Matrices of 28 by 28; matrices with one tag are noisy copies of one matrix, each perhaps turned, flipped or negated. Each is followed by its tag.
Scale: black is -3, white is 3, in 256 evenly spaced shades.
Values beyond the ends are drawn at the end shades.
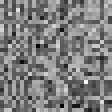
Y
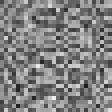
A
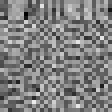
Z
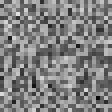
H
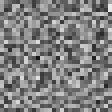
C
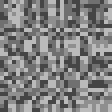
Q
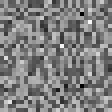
A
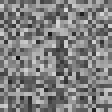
H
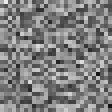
A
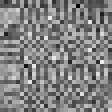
Z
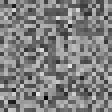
H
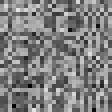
Y
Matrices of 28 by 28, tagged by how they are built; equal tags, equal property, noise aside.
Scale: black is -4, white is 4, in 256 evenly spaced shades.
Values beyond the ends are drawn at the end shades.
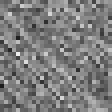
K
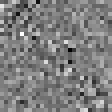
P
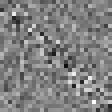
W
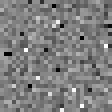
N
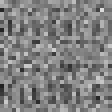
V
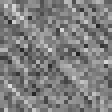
K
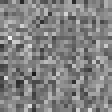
V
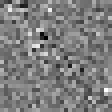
P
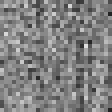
V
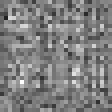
V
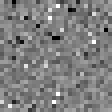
N
